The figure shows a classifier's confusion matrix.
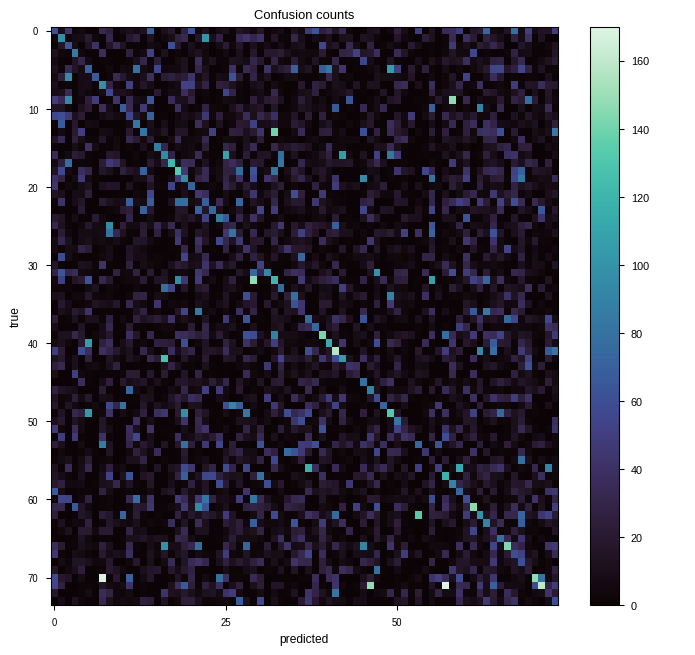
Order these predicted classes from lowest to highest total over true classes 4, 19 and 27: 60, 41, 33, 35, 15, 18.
33, 15, 35, 41, 18, 60
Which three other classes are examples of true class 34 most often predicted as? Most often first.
49, 35, 28
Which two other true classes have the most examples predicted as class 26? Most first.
48, 6
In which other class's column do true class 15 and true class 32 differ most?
29
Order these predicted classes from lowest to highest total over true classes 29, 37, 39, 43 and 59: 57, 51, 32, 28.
51, 57, 32, 28
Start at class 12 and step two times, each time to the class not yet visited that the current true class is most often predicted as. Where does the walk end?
22
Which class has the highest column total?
19
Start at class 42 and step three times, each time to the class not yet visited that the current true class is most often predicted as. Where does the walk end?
8
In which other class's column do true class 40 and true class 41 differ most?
62
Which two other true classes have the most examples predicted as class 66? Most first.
37, 28
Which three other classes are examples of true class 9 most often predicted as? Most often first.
58, 2, 69
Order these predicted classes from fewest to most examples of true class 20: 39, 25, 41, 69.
39, 69, 25, 41
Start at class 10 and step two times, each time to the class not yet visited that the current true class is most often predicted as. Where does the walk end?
53
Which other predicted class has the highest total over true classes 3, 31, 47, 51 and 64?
61
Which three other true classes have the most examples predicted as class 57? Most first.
71, 39, 52
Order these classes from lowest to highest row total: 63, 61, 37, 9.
63, 37, 9, 61
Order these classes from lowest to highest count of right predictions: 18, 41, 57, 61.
57, 18, 61, 41
